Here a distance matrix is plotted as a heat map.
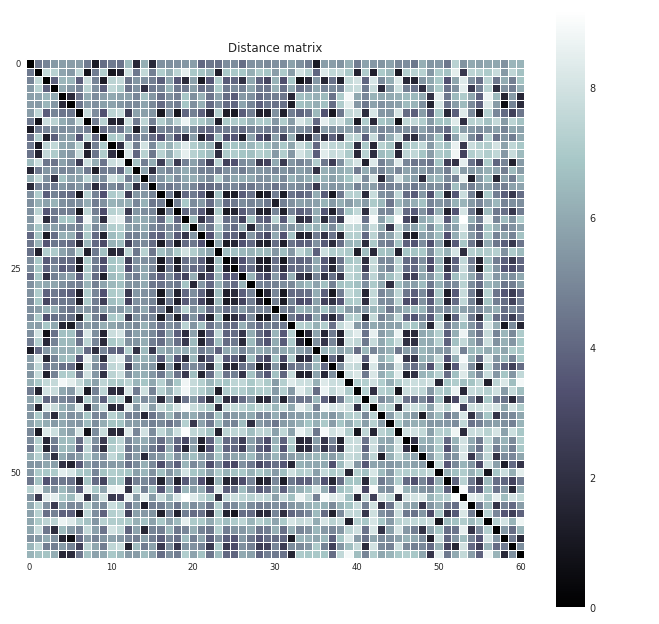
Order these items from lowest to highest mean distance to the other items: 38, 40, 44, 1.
38, 44, 1, 40
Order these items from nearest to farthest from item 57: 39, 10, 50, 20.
20, 50, 39, 10
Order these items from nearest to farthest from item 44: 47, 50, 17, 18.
17, 18, 50, 47
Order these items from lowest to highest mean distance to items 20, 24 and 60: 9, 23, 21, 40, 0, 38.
9, 21, 0, 38, 23, 40
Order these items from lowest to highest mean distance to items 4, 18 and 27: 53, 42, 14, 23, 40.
14, 23, 40, 42, 53
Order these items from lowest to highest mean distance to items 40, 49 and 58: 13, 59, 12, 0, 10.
10, 13, 0, 59, 12
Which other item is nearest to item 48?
43
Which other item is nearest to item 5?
58
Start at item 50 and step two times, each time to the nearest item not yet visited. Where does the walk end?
39
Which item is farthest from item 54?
53
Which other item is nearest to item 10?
1
